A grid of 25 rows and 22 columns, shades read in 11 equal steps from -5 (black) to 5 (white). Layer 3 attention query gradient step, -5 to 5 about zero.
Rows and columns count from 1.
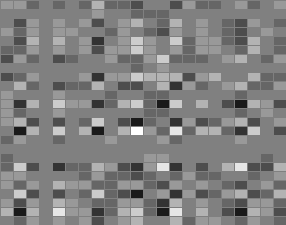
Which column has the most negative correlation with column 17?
15
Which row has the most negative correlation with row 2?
9
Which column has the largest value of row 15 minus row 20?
11
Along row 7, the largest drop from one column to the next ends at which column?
14
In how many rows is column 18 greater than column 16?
7
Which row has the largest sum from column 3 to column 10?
24
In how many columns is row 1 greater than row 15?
8
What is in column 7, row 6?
1
